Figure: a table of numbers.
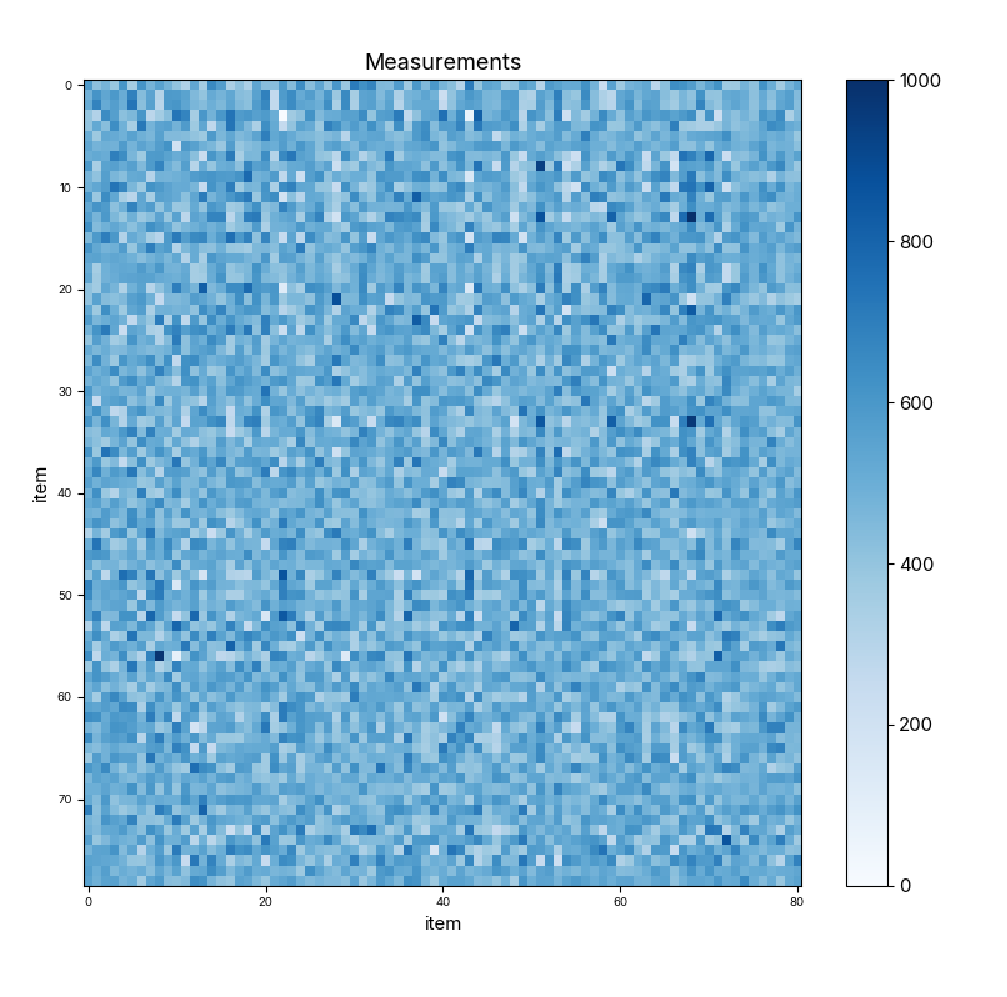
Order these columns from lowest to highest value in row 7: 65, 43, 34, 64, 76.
65, 43, 64, 76, 34
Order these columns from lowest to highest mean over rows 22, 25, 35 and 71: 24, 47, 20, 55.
20, 55, 47, 24
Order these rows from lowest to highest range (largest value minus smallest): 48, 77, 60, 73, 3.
77, 60, 73, 48, 3
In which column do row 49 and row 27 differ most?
43
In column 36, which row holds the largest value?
52
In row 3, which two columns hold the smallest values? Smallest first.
22, 43
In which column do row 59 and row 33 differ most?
51
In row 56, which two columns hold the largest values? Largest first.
8, 71
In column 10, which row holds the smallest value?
56
